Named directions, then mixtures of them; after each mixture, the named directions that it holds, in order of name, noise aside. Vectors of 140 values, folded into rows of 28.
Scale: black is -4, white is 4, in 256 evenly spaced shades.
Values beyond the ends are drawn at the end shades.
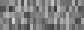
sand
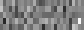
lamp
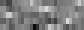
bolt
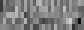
bolt, lamp, sand.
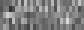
bolt, sand.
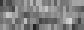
bolt, lamp, sand.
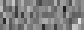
lamp.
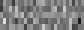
lamp.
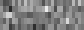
bolt, lamp, sand.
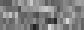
bolt.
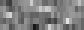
bolt.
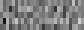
lamp, sand.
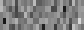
lamp.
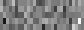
lamp.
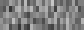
sand.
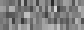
sand.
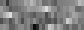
bolt.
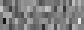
bolt, lamp.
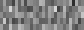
lamp, sand.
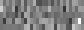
lamp, sand.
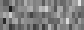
bolt, lamp, sand.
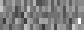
lamp, sand.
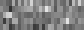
bolt, lamp, sand.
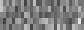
lamp, sand.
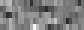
bolt.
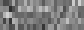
bolt, lamp, sand.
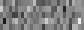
lamp.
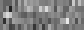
bolt, lamp, sand.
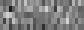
bolt, lamp, sand.
